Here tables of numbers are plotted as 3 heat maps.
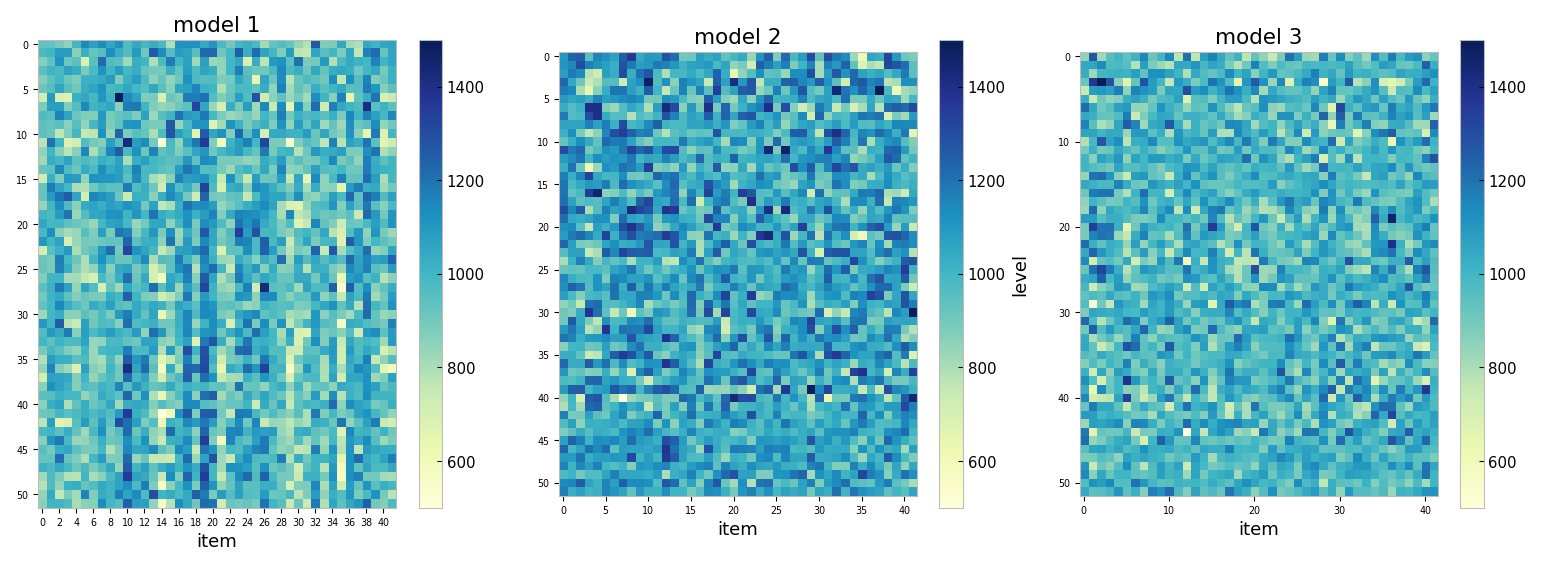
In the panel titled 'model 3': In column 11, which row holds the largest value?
24
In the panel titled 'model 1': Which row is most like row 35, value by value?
37
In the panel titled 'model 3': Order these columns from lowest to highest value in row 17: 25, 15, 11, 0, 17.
0, 11, 15, 25, 17
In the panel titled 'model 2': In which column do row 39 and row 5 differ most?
29
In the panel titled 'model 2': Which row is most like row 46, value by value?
36
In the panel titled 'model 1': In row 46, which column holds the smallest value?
35
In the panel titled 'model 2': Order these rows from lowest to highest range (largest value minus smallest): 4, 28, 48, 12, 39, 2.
48, 12, 28, 2, 39, 4
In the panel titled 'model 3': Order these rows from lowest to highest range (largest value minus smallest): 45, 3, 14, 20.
14, 45, 20, 3
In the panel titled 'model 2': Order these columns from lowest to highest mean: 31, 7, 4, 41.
41, 4, 31, 7
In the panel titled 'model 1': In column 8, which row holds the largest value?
23
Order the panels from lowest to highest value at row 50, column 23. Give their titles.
model 3, model 1, model 2
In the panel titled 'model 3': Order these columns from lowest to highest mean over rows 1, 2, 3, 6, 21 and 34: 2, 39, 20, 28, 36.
28, 36, 39, 20, 2
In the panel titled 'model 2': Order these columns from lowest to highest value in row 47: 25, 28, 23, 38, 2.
25, 28, 23, 2, 38
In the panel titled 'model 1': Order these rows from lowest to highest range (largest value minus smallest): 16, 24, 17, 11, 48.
24, 17, 16, 48, 11
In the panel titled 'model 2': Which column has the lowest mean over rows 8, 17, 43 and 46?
16
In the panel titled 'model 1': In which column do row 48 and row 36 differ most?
29
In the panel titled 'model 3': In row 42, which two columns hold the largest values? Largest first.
36, 34
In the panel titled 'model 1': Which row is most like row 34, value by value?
48
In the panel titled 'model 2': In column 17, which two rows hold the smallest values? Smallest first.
3, 39
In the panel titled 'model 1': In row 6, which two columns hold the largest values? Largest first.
9, 25
